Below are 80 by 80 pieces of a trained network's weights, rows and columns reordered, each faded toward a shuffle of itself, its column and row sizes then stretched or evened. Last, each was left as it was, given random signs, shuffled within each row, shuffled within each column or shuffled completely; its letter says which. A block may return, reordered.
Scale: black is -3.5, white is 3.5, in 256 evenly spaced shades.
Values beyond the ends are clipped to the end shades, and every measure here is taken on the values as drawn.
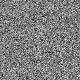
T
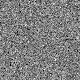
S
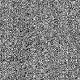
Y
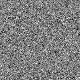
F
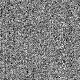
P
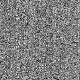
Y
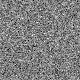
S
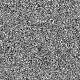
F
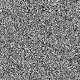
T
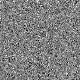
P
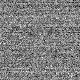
Y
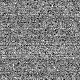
F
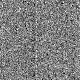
P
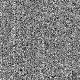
P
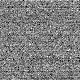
F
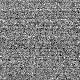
F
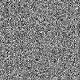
Y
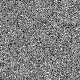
S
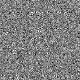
Y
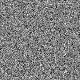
P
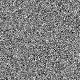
F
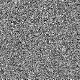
T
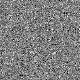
T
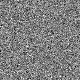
P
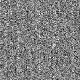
Y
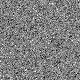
S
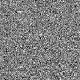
Y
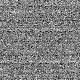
F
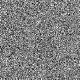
Y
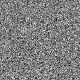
F
